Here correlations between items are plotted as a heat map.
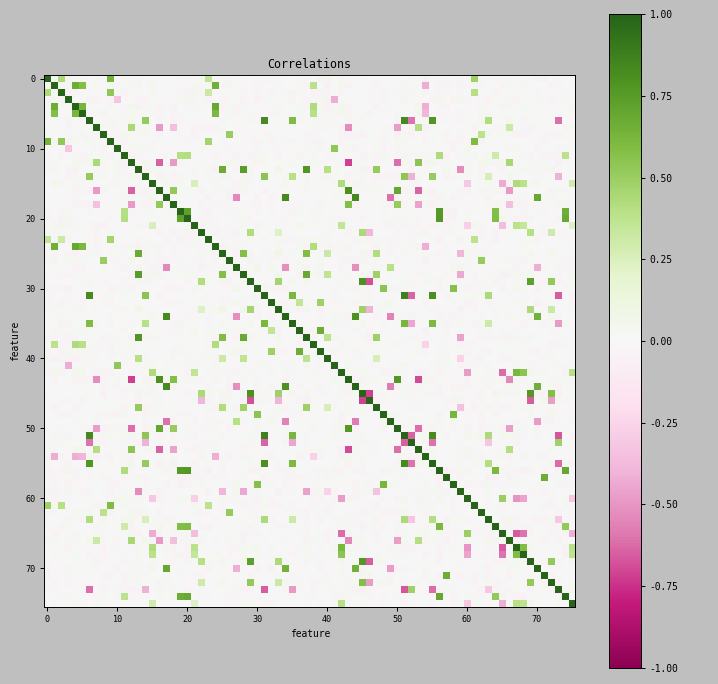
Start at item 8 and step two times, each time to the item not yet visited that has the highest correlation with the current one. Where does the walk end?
62
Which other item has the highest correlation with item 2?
9
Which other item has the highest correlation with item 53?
12
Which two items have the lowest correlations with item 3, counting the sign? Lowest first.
41, 10
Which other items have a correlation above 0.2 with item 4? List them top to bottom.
1, 5, 24, 38
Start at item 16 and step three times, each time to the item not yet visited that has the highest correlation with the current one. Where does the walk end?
18
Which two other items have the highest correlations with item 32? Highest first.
39, 36
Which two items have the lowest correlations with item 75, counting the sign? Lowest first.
65, 60
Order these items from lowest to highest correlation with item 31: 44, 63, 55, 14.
44, 63, 14, 55
